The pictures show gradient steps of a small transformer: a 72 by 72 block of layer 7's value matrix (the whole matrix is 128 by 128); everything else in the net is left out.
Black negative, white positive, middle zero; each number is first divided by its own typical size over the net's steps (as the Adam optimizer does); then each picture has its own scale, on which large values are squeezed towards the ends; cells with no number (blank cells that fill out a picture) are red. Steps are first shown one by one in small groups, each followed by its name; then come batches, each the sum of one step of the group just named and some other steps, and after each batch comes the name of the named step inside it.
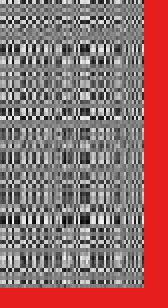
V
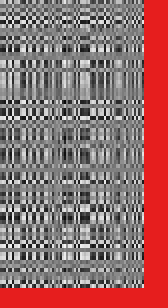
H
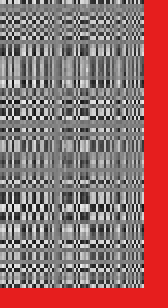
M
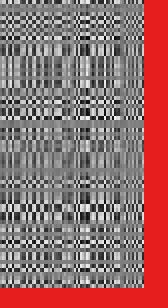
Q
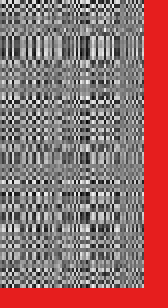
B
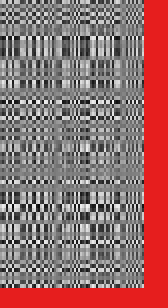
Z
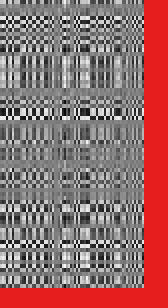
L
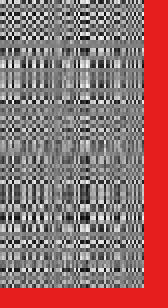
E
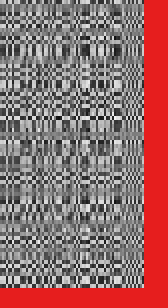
Q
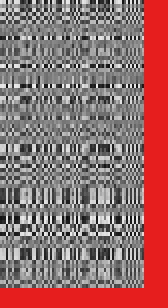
E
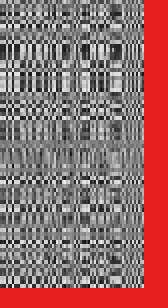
H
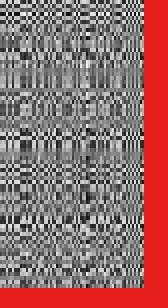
E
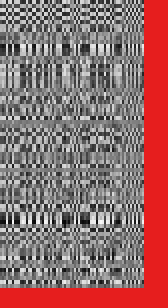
V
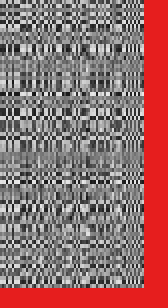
M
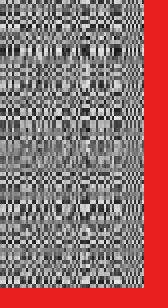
Q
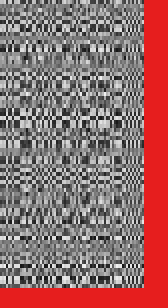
V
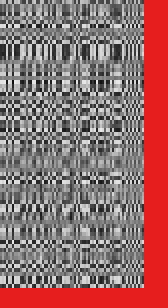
M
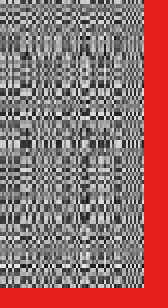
Q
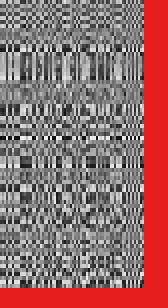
L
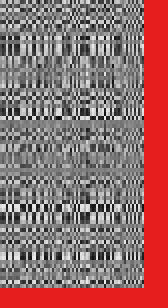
Q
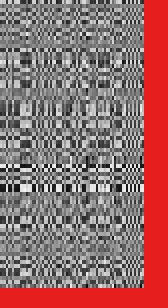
E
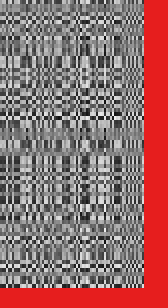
Q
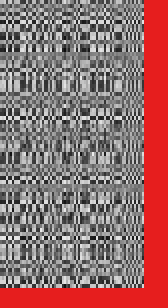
H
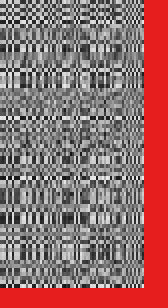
H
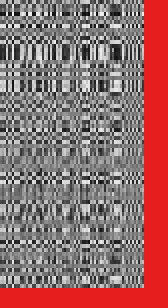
E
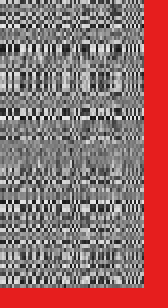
L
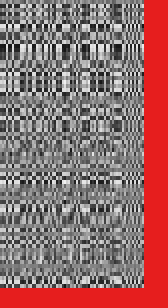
H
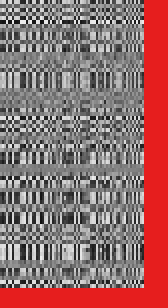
H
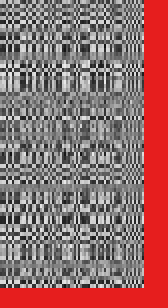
H
